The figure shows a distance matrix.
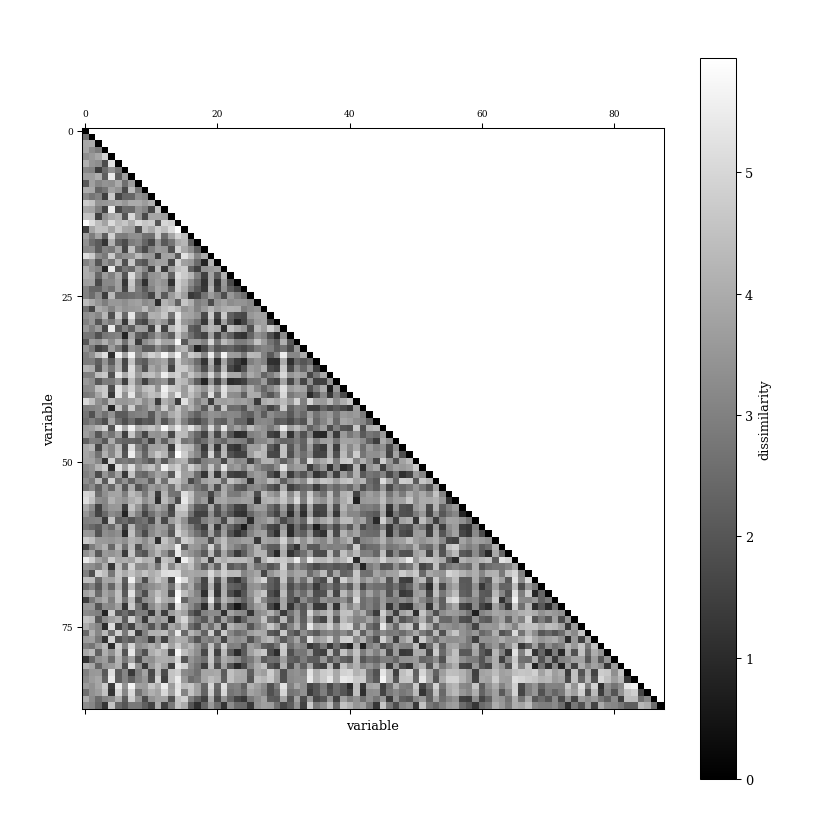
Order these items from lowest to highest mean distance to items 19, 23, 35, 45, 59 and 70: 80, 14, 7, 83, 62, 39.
80, 62, 39, 83, 7, 14
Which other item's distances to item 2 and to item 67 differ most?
13
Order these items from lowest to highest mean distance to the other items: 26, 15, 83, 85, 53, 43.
43, 85, 26, 53, 83, 15
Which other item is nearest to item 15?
0
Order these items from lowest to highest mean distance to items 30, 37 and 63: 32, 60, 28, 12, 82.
60, 32, 28, 82, 12
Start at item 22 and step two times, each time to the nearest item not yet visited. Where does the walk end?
18
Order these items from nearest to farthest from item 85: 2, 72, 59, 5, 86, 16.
72, 86, 2, 59, 16, 5
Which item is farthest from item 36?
7
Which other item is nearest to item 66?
42
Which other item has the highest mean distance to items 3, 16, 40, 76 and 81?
14
